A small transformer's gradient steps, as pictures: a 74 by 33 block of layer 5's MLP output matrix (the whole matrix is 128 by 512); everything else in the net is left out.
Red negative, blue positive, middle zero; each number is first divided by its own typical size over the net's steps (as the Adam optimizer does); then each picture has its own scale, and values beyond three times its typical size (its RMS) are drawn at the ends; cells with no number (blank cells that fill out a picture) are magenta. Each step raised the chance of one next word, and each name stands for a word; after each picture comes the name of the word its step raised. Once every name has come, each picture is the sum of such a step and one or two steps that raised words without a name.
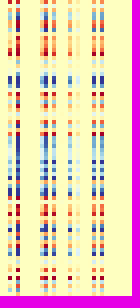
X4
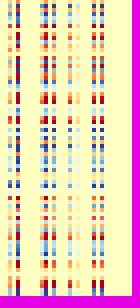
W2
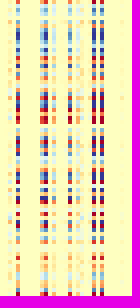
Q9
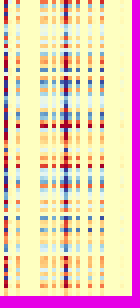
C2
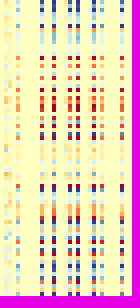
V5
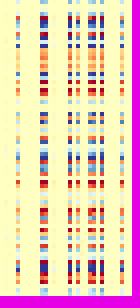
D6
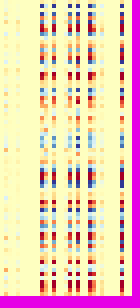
W2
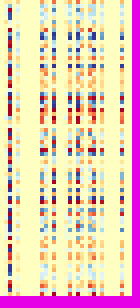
Q9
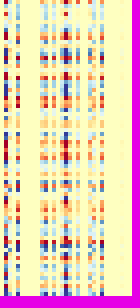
V5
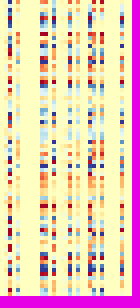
D6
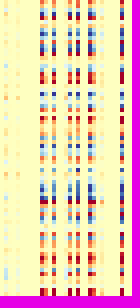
Q9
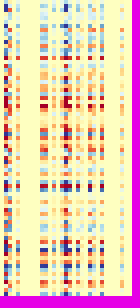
V5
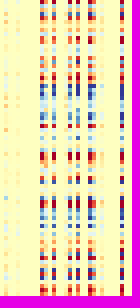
C2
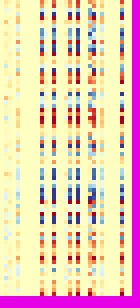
Q9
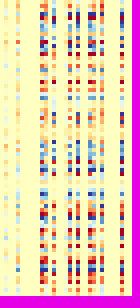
D6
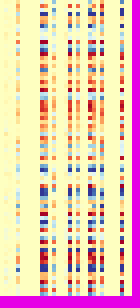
V5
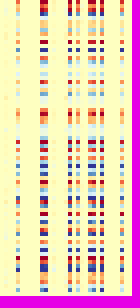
Q9
